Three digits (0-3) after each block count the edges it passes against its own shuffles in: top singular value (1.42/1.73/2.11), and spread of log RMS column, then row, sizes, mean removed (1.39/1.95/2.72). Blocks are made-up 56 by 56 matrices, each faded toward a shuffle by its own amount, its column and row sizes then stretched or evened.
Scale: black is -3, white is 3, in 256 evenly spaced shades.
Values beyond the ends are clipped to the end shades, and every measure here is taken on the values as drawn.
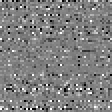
0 0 3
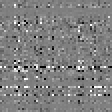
2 2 3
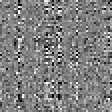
3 3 1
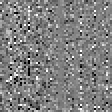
0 3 0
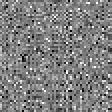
3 1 0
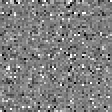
0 1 2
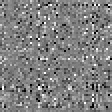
2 2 2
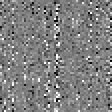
1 3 0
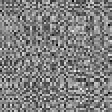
3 0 1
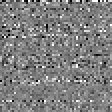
0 0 3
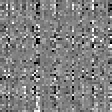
3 3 2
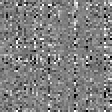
2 3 2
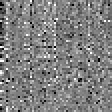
3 2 1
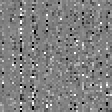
1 3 0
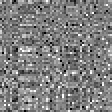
3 0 1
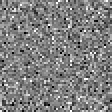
1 0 0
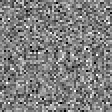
2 0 0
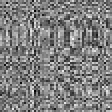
3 2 0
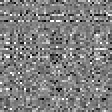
3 0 3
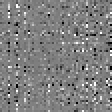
0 3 2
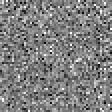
1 1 0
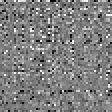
2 2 2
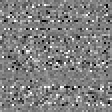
0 0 3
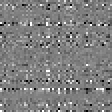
3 2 3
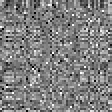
3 1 0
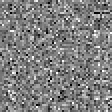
2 1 0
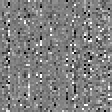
1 3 0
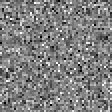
1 0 0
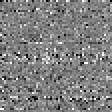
0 0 3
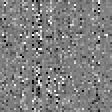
0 3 1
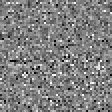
0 0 1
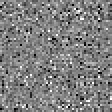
1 1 1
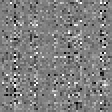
0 3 2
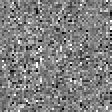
0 2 0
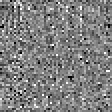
1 2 0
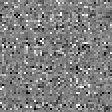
1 1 2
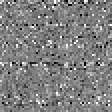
1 0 2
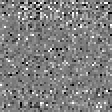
2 0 2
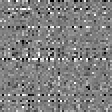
3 2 3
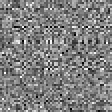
3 0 2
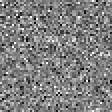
2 0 0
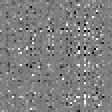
2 3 1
